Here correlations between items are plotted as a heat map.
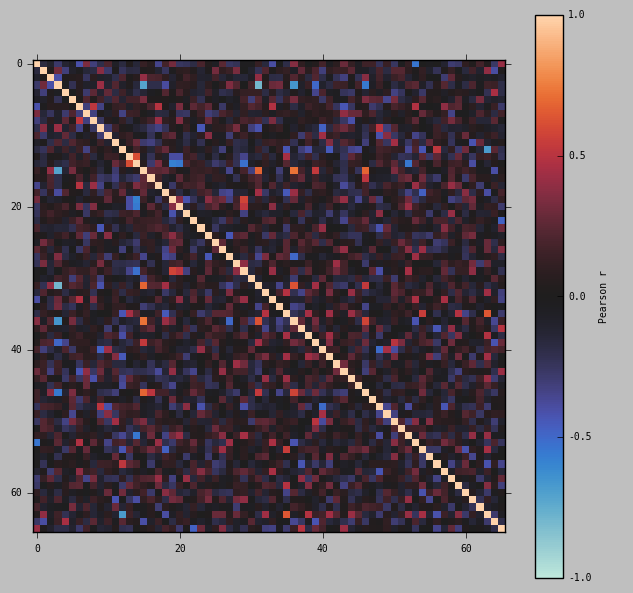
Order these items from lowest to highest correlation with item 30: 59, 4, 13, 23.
13, 59, 4, 23
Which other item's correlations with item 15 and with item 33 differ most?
3
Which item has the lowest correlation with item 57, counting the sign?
48
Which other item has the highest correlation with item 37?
65
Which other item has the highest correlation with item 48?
9
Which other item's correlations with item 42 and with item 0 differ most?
28
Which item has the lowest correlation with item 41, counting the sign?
12
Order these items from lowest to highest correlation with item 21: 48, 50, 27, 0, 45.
0, 50, 45, 27, 48
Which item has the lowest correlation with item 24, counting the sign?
27
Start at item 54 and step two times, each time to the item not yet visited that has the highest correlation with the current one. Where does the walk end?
63
